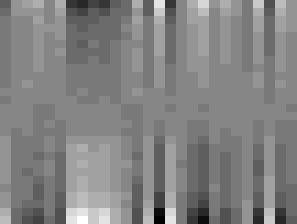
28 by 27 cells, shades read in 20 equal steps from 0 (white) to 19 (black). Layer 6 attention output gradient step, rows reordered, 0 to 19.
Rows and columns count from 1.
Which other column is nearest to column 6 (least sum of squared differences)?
21
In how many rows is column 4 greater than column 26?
7
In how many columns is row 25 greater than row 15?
15
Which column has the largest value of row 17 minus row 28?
8
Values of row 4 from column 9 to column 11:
11 11 11
